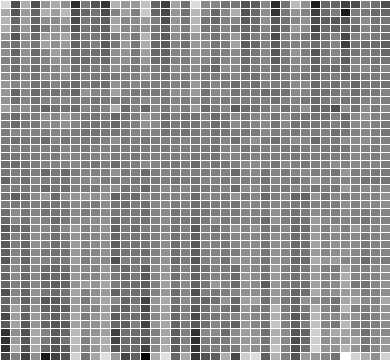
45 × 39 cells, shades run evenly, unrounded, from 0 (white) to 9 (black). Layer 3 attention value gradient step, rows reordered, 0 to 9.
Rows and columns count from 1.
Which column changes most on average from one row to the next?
12
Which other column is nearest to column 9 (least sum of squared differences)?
22
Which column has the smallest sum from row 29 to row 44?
32
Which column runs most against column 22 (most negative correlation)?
37
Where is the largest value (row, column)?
45, 15
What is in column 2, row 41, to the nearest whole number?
3
